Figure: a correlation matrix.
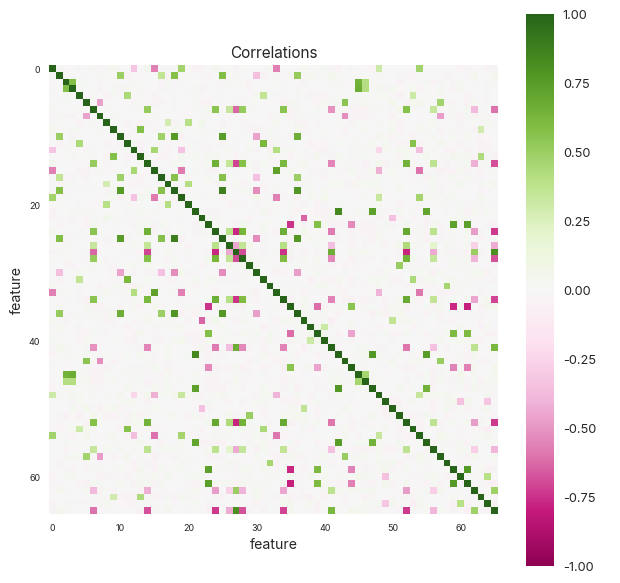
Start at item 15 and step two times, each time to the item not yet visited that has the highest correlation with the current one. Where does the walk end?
12
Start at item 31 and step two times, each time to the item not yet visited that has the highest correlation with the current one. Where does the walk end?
53
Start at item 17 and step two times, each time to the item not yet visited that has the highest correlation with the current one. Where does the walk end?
8
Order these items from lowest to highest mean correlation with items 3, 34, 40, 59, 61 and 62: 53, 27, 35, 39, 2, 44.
35, 44, 27, 53, 2, 39
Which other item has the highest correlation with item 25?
18
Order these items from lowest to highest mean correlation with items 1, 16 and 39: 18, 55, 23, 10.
55, 23, 10, 18
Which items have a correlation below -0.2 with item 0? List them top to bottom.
12, 15, 33
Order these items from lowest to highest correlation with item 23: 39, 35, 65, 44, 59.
35, 44, 65, 39, 59
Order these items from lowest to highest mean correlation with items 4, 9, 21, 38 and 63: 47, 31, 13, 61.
61, 31, 47, 13
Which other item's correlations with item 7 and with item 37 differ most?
22
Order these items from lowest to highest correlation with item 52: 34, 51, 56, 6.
51, 56, 6, 34
